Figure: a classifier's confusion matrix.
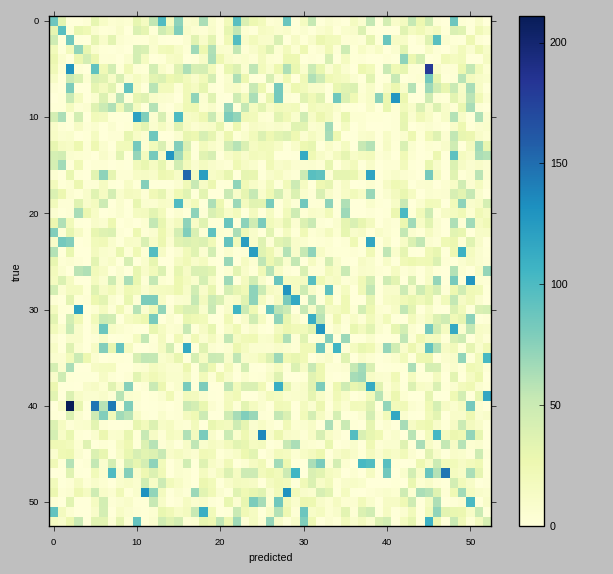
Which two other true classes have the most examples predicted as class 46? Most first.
43, 2
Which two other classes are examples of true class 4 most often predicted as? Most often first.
42, 19
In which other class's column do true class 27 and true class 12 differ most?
50
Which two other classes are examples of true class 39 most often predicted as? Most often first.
52, 8
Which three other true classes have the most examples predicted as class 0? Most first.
51, 22, 24
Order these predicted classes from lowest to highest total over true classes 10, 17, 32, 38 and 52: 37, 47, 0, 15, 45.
47, 37, 0, 15, 45
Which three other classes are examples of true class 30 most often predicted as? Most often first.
3, 22, 26
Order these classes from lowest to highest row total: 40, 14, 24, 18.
18, 24, 14, 40
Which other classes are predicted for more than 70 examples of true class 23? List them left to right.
1, 2, 21, 38
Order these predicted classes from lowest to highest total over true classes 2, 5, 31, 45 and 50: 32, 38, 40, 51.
51, 38, 32, 40
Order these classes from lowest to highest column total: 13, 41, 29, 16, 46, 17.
41, 29, 13, 17, 46, 16
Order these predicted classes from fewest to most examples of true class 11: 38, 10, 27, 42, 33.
38, 27, 10, 42, 33
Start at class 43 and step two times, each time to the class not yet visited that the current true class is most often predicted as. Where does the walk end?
21
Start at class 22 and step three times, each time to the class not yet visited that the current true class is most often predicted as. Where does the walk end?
1
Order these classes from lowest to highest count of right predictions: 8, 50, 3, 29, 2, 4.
4, 8, 3, 2, 50, 29
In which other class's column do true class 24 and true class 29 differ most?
49
